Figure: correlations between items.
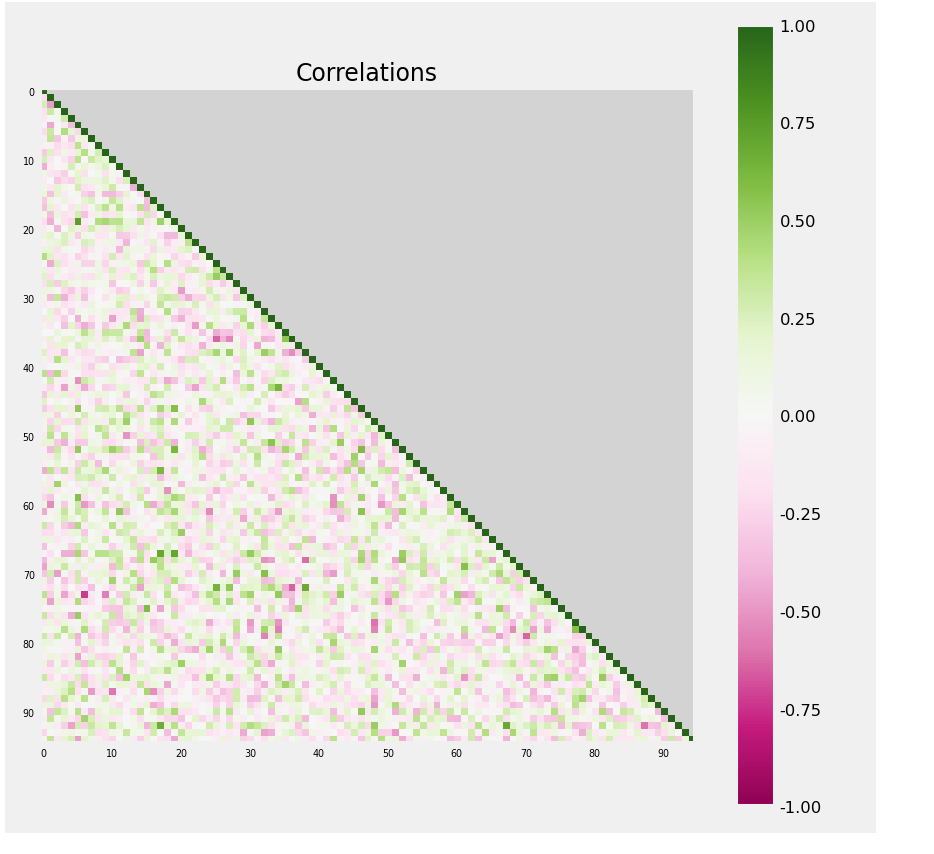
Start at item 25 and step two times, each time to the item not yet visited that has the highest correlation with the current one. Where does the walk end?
38
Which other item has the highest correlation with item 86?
35
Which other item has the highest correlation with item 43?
34
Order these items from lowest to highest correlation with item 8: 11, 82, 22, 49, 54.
54, 82, 22, 11, 49
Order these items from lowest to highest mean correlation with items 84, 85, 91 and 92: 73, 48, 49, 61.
61, 49, 73, 48
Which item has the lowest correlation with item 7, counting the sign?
87
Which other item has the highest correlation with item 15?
75
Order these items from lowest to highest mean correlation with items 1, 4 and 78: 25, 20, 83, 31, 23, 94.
83, 25, 31, 20, 23, 94
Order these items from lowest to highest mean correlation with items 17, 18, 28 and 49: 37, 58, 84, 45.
58, 45, 37, 84
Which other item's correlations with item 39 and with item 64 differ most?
20
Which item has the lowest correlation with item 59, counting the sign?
42
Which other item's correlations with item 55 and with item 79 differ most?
70
